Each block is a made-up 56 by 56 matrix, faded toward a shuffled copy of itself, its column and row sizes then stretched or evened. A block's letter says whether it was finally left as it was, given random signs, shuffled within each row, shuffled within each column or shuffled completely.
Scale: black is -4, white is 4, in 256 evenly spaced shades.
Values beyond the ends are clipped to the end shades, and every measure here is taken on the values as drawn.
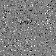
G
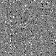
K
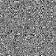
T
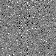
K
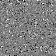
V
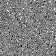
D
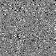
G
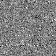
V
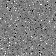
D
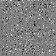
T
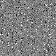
K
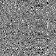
T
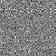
T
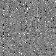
K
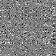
T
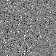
K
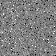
D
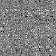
T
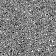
D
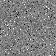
D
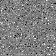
V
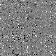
G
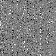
K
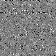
V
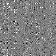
T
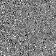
K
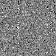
K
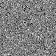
D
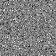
V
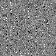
K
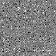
T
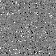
V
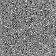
K
